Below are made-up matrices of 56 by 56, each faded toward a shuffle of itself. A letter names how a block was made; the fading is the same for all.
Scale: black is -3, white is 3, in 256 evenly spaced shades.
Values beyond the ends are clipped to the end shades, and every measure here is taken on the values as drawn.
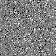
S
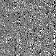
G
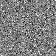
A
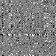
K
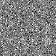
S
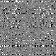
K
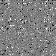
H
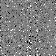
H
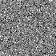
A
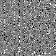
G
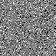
S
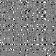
K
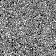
A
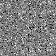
S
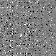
H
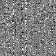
G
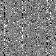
G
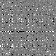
K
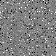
H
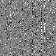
G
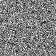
A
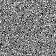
A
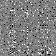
H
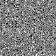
S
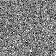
A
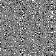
S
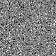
S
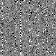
G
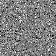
S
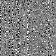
G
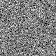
A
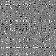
K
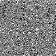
S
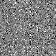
S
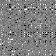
K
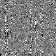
G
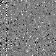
H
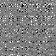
K
